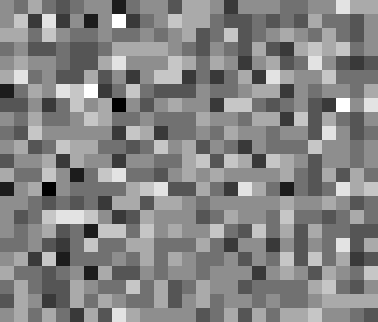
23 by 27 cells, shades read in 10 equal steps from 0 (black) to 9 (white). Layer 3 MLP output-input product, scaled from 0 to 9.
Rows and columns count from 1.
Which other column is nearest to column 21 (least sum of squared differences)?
1
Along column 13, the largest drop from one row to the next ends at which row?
7
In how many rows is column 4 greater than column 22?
8
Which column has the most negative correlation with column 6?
9
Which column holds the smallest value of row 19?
5
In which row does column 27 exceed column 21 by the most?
14
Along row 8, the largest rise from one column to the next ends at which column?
25
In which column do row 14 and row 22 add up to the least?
4
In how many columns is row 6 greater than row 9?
12
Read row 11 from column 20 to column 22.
4 4 4
